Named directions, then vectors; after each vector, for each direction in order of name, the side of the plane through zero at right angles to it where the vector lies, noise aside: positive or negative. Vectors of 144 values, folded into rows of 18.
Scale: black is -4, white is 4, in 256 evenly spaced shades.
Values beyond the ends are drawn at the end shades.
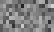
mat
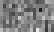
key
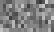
positive, negative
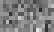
positive, positive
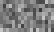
positive, negative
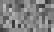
negative, positive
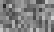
positive, negative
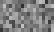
negative, positive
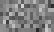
negative, negative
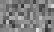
positive, positive
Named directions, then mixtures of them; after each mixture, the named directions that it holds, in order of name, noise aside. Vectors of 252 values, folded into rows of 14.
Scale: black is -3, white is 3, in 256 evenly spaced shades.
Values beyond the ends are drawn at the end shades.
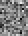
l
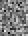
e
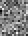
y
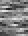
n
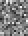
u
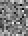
l, u.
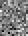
e, y.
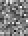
u.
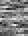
n.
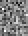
e, y.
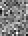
y.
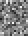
u.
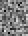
e.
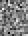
e, u.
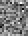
l.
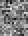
n, u.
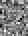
l, y.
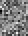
y.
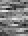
n.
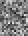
e, u.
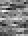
n.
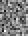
e, l.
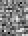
e, n.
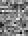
l, n.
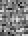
e, n.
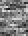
n, y.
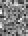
l, y.
